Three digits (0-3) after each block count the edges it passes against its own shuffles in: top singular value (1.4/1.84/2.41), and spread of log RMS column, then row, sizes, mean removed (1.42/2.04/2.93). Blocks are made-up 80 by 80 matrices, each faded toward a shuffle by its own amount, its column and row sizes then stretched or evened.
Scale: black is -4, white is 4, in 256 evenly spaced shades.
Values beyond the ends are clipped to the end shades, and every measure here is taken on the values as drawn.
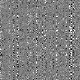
2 3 1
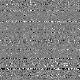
2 1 3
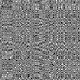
3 2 1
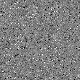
0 0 1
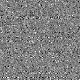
2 0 2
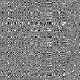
3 2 2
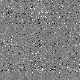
0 1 2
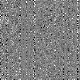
2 3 1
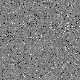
1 0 1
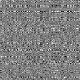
3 0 3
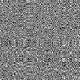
3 1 0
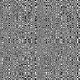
3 3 2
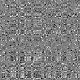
3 0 2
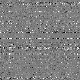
2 0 3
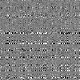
3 2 3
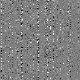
1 3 0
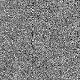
1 1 0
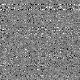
2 1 2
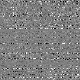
1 1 3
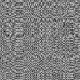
3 2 0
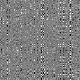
3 3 1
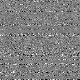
0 0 3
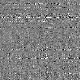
1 1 3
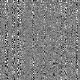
0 3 1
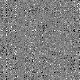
2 2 1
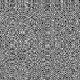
3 0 0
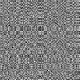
3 2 1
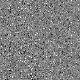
1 2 0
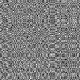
3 0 0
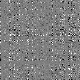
0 3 2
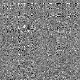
2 2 2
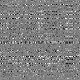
3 0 3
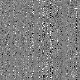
1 3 1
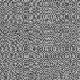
3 0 1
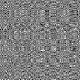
3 1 2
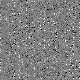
0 2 0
